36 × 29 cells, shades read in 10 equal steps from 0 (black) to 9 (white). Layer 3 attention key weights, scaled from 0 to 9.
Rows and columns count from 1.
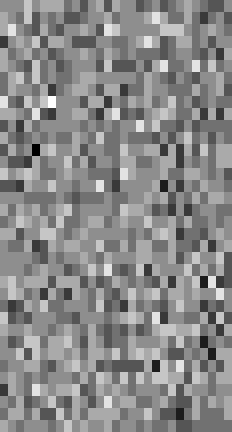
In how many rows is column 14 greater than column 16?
16
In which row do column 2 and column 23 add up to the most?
3
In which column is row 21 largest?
13
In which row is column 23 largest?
31
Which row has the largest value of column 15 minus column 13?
10
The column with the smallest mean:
26
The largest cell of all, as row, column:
9, 7
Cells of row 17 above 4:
15
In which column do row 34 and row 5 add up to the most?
14
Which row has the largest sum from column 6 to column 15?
30
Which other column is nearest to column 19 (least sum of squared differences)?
8
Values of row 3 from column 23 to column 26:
7 5 4 5
